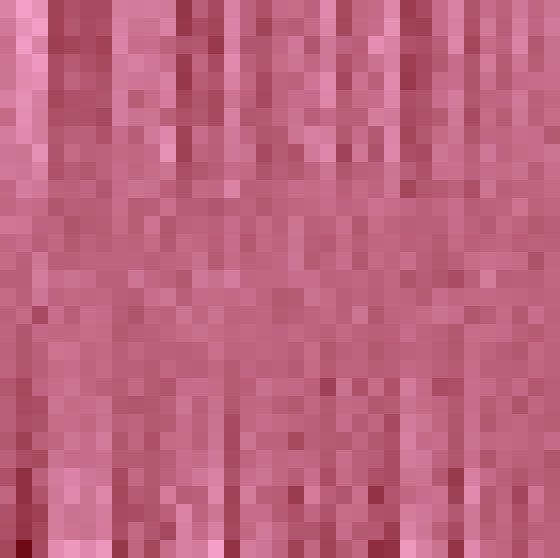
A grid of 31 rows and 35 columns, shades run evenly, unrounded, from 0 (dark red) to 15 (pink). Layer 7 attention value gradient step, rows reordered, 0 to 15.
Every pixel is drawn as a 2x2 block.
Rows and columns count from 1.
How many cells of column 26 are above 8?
20
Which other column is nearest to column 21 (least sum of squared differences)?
25
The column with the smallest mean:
12
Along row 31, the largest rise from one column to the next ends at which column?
26
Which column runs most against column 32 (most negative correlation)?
9
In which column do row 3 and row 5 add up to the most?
2
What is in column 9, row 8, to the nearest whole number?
8
